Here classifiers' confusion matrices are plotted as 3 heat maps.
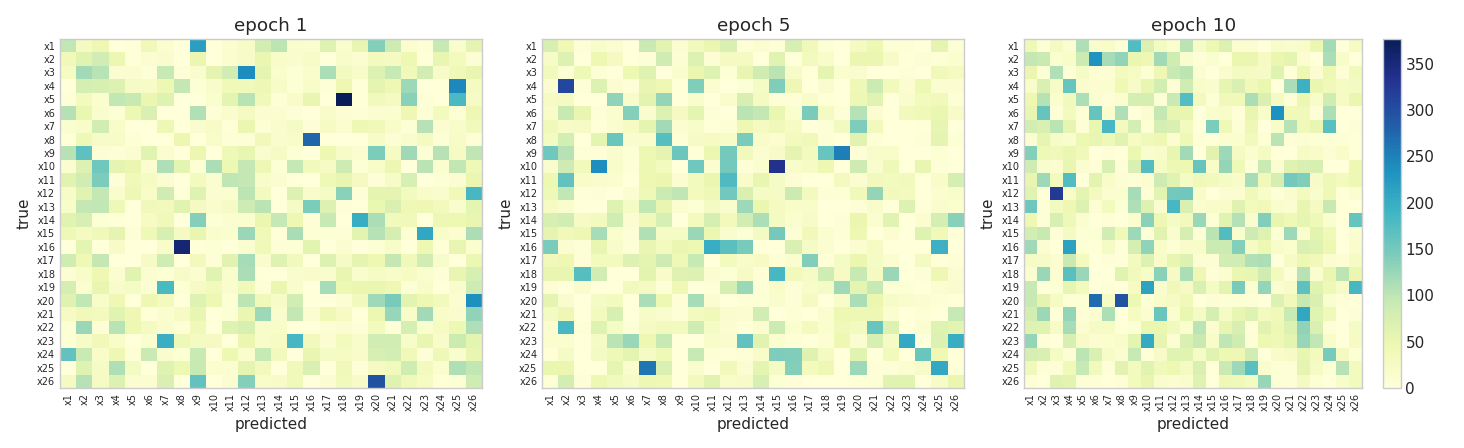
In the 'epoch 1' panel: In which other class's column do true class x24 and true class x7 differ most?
x1
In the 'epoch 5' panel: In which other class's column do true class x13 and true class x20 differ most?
x10
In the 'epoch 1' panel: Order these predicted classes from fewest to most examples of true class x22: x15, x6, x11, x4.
x15, x6, x11, x4
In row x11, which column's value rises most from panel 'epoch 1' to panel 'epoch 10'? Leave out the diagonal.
x4
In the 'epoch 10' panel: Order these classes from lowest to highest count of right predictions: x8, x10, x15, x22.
x8, x15, x22, x10
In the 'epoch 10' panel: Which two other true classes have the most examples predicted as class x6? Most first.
x20, x2
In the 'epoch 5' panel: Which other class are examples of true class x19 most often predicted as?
x13
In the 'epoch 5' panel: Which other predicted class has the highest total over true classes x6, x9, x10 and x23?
x15
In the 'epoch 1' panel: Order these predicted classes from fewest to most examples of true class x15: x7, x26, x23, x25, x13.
x25, x13, x7, x26, x23
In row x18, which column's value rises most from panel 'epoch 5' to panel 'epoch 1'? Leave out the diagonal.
x12
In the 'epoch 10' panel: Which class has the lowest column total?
x25
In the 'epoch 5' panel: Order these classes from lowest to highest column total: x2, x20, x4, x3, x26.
x3, x26, x4, x20, x2
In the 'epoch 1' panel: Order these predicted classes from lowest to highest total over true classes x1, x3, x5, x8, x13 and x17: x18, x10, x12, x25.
x10, x25, x18, x12
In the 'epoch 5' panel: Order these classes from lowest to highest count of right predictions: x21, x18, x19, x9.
x21, x18, x19, x9
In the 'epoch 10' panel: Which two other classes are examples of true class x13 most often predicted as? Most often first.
x12, x1
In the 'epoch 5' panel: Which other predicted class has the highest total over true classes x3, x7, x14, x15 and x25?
x20
